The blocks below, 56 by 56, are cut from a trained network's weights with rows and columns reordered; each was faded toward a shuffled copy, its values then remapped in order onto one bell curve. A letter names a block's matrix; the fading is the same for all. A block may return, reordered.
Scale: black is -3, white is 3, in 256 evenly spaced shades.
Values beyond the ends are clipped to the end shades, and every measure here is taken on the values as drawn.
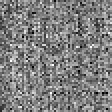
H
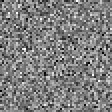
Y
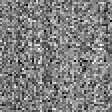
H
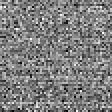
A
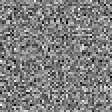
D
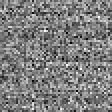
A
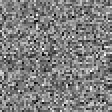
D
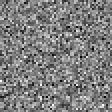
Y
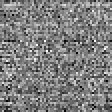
A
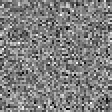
D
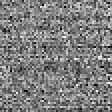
A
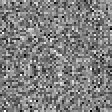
Y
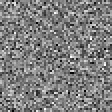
D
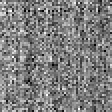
H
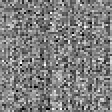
H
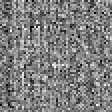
H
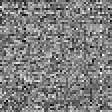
A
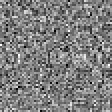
D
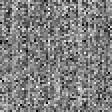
H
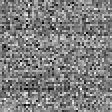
A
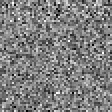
Y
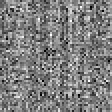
H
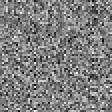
D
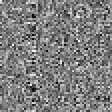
D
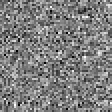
Y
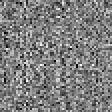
D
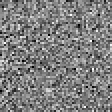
Y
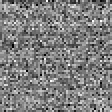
A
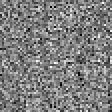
Y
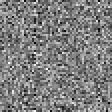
D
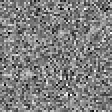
Y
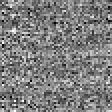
A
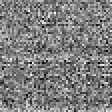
A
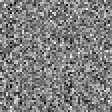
D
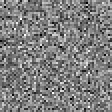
D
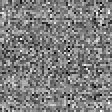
A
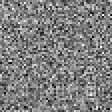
D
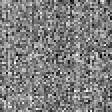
H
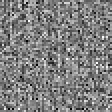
H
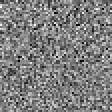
Y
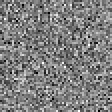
Y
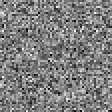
D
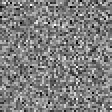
D
